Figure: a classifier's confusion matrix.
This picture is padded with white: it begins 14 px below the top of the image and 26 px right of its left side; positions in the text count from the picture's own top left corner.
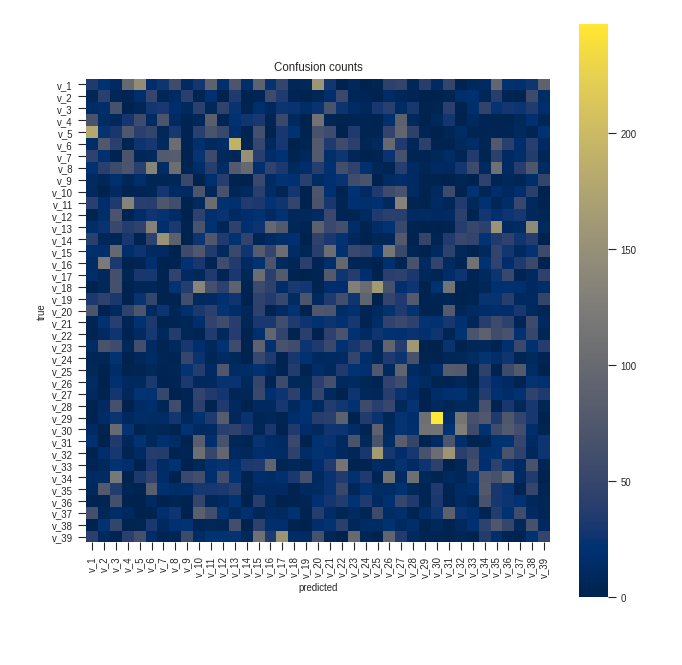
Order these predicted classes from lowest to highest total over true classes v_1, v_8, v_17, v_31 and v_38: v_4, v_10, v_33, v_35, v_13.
v_33, v_10, v_4, v_13, v_35
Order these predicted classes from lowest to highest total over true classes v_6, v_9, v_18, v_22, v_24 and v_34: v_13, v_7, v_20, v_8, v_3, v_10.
v_7, v_20, v_8, v_10, v_3, v_13
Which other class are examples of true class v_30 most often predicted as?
v_32
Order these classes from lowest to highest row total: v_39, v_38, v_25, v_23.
v_38, v_25, v_39, v_23
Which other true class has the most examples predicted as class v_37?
v_25
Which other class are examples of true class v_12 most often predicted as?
v_3
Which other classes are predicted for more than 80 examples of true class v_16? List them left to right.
v_2, v_22, v_33
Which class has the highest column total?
v_27
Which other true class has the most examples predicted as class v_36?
v_34
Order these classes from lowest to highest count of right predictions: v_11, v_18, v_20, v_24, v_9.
v_24, v_18, v_9, v_20, v_11
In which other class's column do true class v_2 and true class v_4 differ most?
v_20
